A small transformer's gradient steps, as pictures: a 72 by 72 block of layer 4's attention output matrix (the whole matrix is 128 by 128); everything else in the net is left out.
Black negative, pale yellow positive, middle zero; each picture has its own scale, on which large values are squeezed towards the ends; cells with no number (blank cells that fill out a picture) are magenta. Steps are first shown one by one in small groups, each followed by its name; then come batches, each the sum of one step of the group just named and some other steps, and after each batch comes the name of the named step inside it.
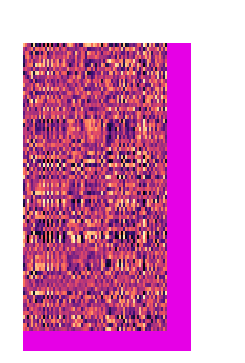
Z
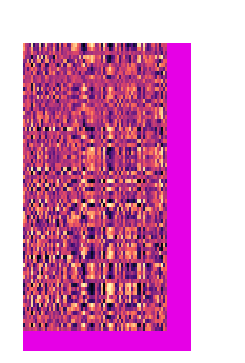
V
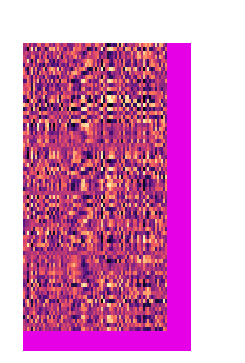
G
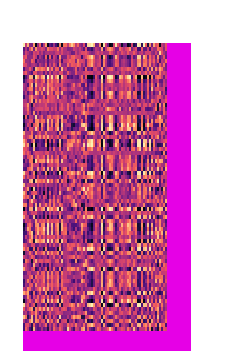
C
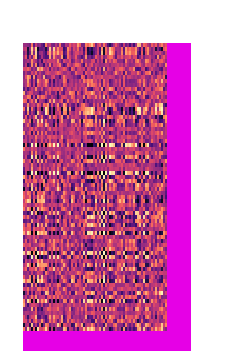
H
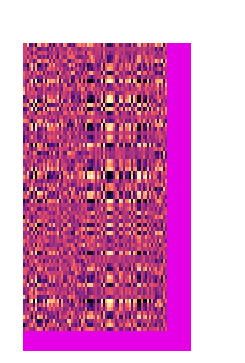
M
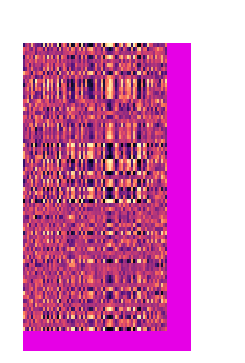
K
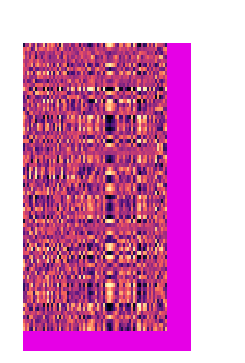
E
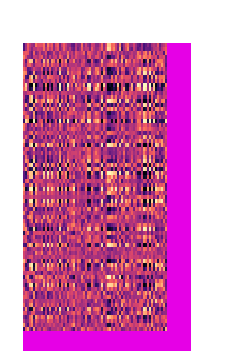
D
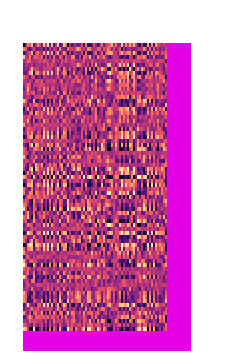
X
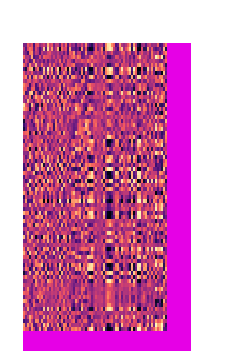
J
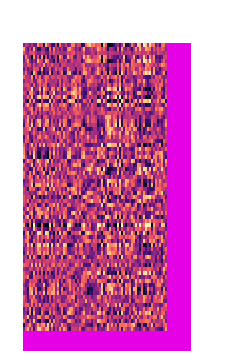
V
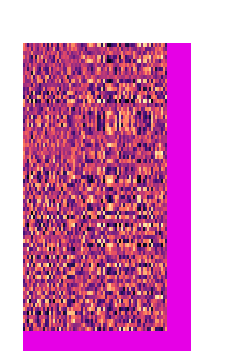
V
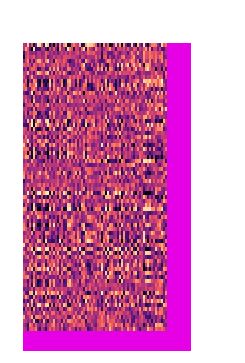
Z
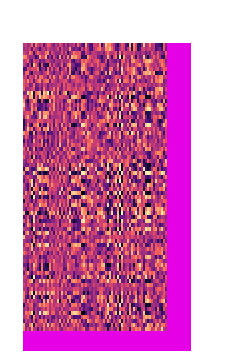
J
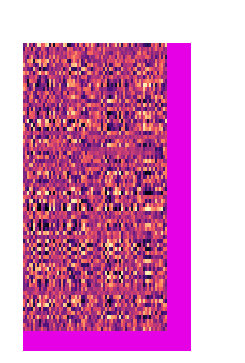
D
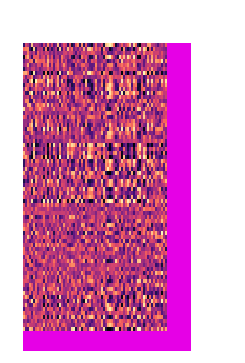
K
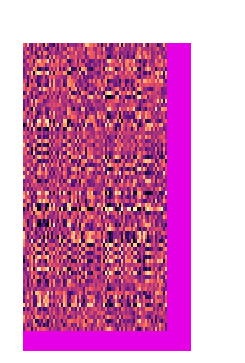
Z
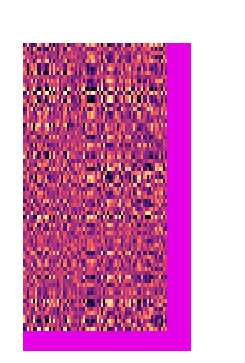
M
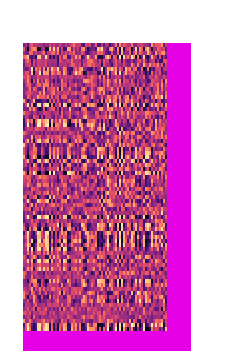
G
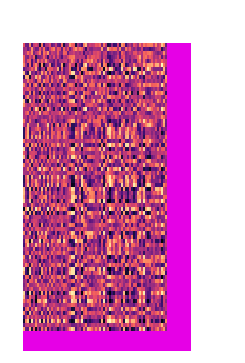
G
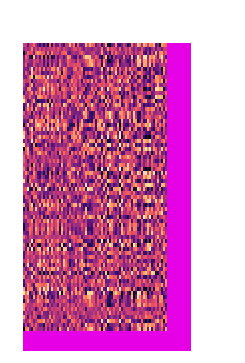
C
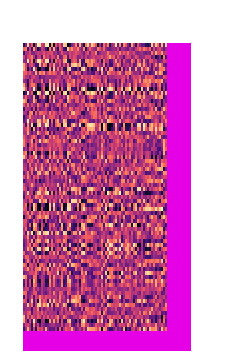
X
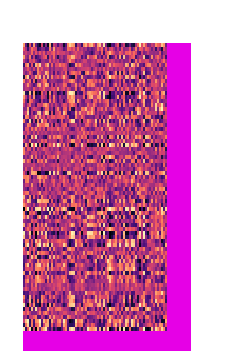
H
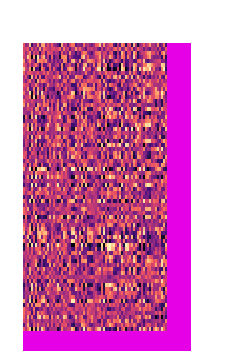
E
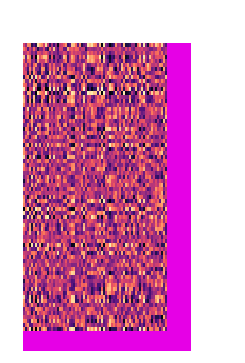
V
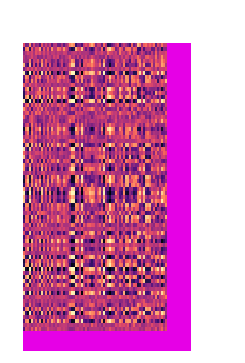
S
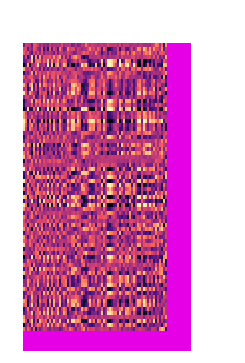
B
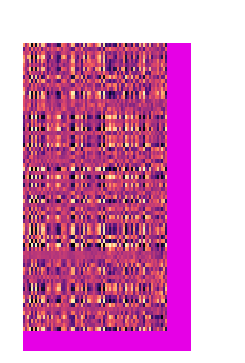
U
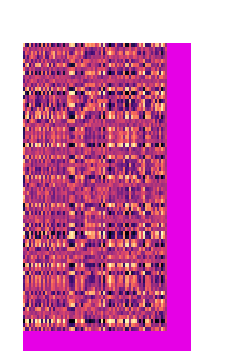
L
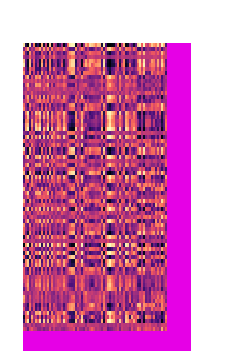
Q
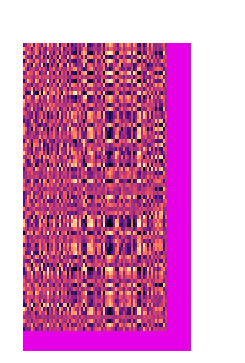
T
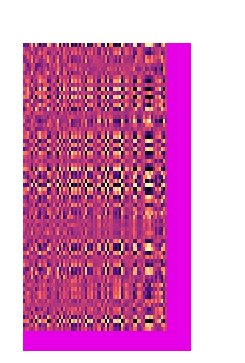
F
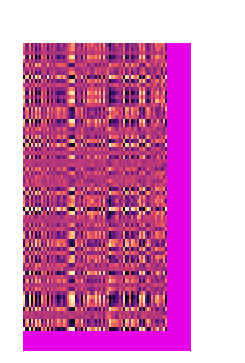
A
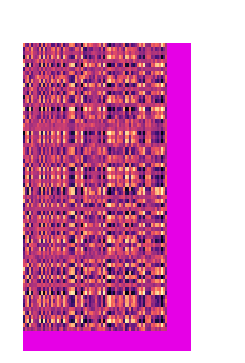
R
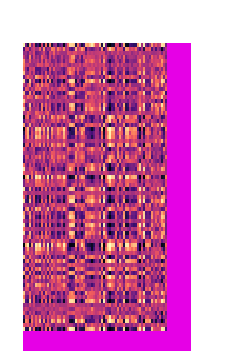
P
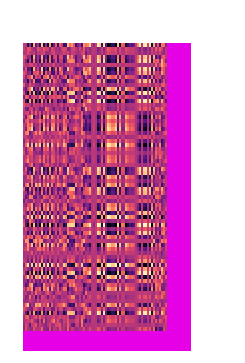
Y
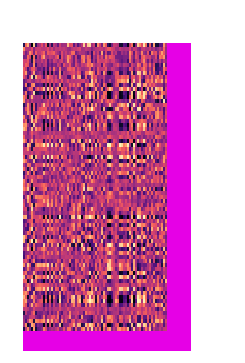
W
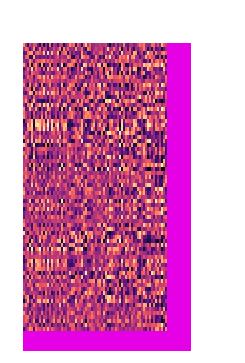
R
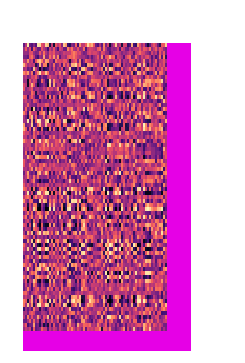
W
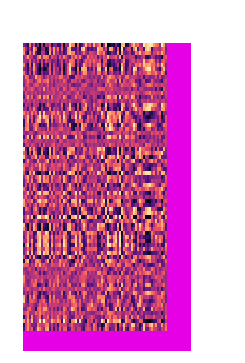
Q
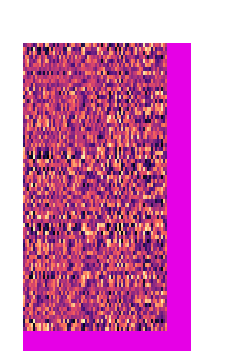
L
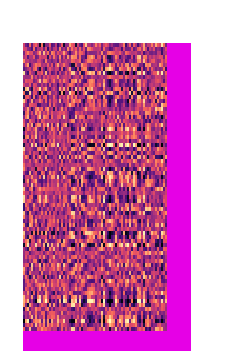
L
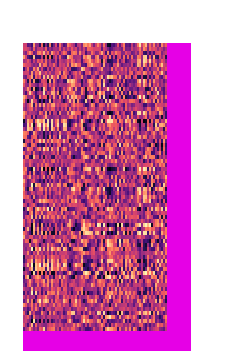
Y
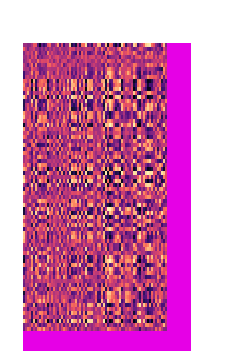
F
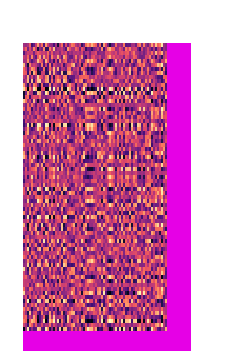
R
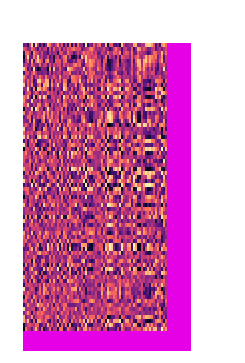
F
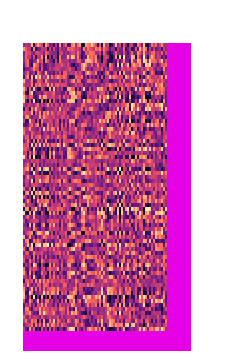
A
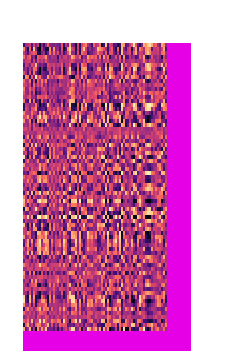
A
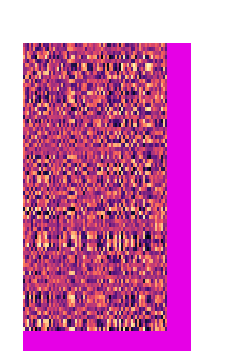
A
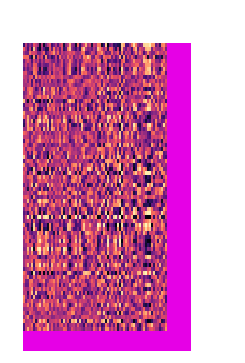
Y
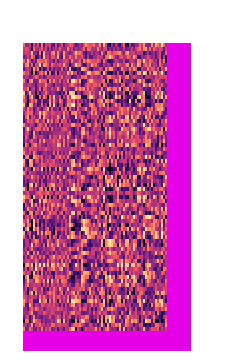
L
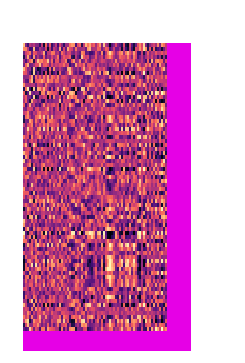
L
